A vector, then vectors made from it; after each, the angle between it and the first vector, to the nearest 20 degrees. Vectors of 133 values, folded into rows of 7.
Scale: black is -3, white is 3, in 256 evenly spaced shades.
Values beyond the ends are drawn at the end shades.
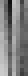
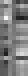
120 degrees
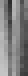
20 degrees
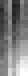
120 degrees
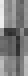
80 degrees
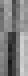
120 degrees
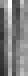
160 degrees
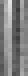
140 degrees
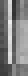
140 degrees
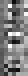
120 degrees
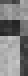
80 degrees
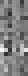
60 degrees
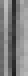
120 degrees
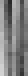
20 degrees
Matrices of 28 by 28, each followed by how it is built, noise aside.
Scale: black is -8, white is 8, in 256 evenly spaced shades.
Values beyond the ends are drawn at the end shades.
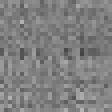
low rank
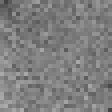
smooth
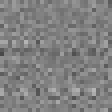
low rank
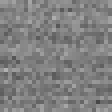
blocks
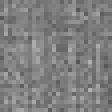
blocks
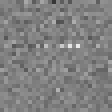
uneven rows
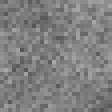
smooth
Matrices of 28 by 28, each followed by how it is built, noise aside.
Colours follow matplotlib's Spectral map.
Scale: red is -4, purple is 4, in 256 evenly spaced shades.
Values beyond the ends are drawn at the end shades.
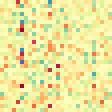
uneven columns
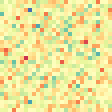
Hankel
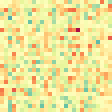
blocks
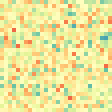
blocks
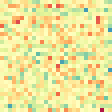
blocks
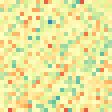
Hankel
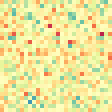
repeating columns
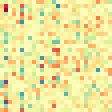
uneven columns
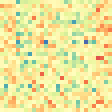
blocks
